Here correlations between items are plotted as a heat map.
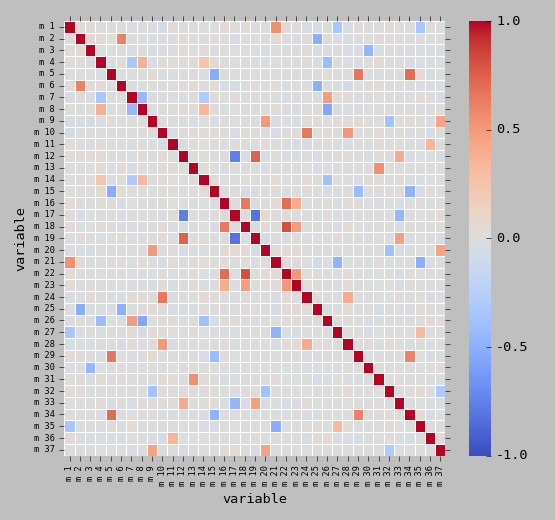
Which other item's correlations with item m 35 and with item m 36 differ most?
m 21
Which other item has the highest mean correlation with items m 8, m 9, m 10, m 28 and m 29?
m 24
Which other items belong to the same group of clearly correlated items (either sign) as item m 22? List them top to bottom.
m 16, m 18, m 23
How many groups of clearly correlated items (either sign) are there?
11
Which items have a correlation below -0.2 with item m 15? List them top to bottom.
m 5, m 29, m 34
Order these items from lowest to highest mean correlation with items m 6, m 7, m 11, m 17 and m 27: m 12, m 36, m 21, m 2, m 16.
m 12, m 21, m 16, m 36, m 2
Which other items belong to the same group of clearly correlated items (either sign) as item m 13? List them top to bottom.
m 31
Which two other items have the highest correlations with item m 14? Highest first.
m 8, m 4
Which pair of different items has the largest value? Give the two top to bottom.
m 18, m 22
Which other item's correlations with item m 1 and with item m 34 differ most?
m 5
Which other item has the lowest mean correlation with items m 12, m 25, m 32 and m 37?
m 17
